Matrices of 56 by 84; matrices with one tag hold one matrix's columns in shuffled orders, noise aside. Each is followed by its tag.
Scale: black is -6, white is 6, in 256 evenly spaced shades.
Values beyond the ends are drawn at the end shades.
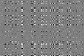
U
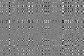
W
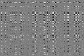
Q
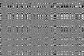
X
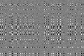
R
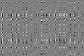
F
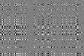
R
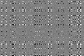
U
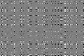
U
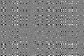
U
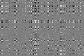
W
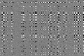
Q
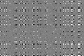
U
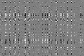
F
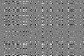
U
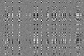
F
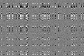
X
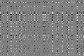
Q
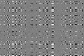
U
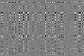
Q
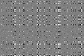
U
